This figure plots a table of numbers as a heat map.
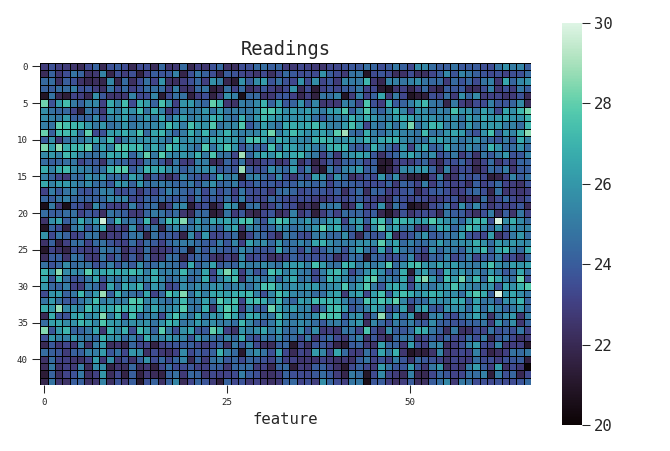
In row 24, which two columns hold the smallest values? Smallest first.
2, 0
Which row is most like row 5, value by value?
36
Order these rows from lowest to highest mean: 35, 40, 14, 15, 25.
40, 15, 25, 14, 35
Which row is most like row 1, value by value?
43
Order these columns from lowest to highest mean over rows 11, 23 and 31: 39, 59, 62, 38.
38, 59, 39, 62
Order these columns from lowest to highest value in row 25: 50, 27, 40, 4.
4, 50, 40, 27
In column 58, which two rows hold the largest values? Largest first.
22, 31
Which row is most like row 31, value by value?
21
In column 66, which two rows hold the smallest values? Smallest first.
41, 38
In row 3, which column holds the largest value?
34
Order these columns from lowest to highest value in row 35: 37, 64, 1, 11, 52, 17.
52, 37, 11, 64, 1, 17
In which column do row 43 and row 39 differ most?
24
